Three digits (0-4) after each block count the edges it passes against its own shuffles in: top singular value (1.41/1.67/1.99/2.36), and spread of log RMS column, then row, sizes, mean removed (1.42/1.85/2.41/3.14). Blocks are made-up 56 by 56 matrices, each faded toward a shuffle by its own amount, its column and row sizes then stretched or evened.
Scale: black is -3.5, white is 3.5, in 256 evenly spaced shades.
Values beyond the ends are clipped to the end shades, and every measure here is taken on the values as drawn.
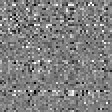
3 1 3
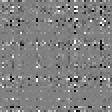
2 3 4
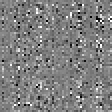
1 4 2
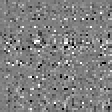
2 2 3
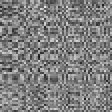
4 1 2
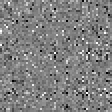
2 2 1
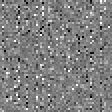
0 3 0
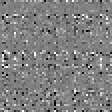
3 3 4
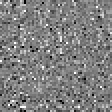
2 1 1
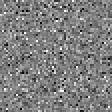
2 1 0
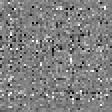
0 2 2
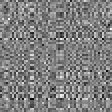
4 2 3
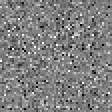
0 1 1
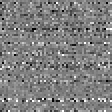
0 1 4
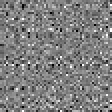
4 3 2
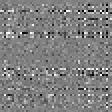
4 2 4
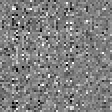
2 3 0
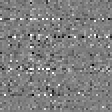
2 1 3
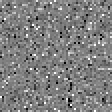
1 1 0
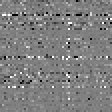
2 1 4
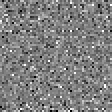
2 0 1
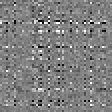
4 3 3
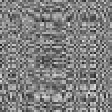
4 2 2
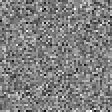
2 0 1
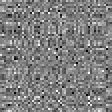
4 2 1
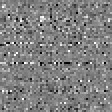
2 1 3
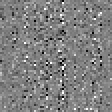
1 3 0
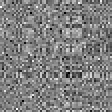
4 1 1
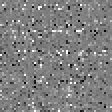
0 2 2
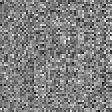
3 1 0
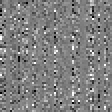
0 4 0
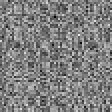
3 0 0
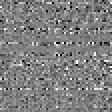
0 1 4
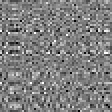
4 0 3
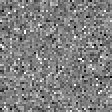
0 0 0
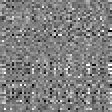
4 2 3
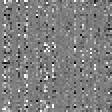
1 4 1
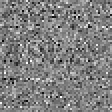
2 0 2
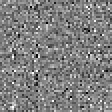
2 1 0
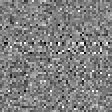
3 1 2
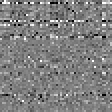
4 0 3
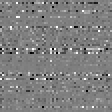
2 1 4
